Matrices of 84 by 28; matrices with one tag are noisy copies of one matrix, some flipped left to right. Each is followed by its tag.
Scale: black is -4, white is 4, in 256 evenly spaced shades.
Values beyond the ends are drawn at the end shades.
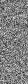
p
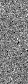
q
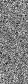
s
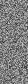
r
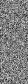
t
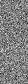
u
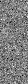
q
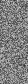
s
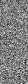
p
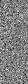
p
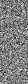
p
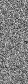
r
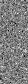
u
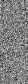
u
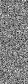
p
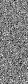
s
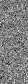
p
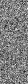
q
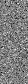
s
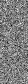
s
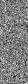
p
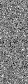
r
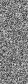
q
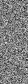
u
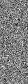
r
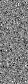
r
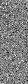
t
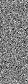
r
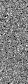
q
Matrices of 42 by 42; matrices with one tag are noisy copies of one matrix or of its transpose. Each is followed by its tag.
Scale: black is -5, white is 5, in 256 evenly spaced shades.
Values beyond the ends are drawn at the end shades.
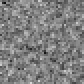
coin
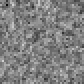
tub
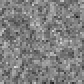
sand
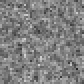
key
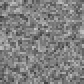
tub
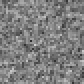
coin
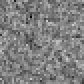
key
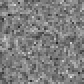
tub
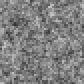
sand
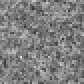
sand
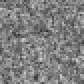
key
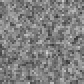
coin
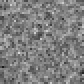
tub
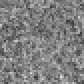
key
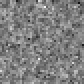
tub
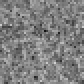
key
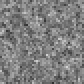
sand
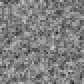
coin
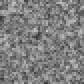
tub
